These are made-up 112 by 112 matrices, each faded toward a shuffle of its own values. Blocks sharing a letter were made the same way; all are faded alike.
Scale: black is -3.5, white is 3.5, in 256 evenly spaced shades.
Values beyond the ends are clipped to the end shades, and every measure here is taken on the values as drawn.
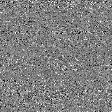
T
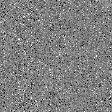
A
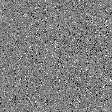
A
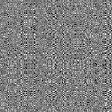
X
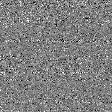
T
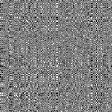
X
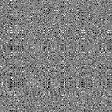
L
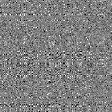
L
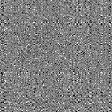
L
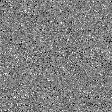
T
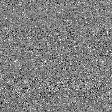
T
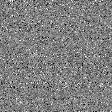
T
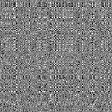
X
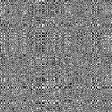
X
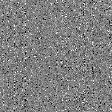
A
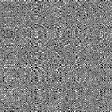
L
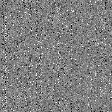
A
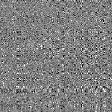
L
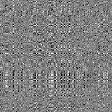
X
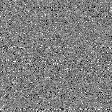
T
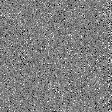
A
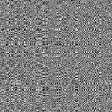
X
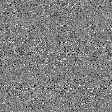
T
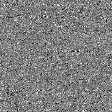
T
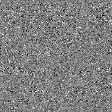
T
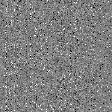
A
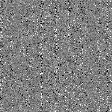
A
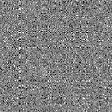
L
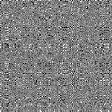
L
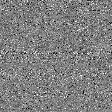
T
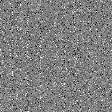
A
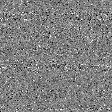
T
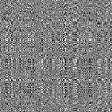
X
